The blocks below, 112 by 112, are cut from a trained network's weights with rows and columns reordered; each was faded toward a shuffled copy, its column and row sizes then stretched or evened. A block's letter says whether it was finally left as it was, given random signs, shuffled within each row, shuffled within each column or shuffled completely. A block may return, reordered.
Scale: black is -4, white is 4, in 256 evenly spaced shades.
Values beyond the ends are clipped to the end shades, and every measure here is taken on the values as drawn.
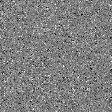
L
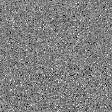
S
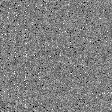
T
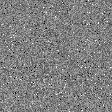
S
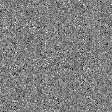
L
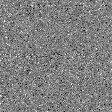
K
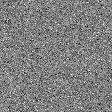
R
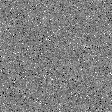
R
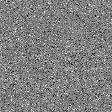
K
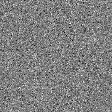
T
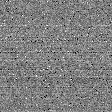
K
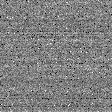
K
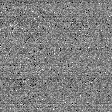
L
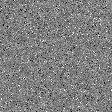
R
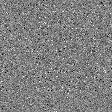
K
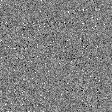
S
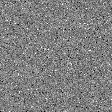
K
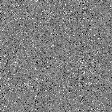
S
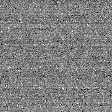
L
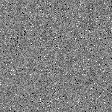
S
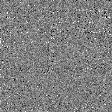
S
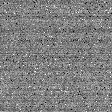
K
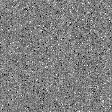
T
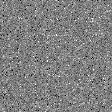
S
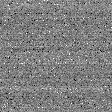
K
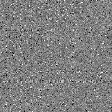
L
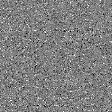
L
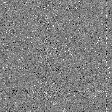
S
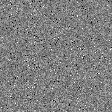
T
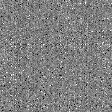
L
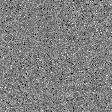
T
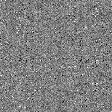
L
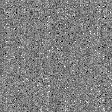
L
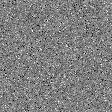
R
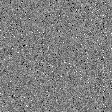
T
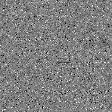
S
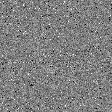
K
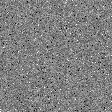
R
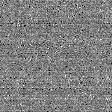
L
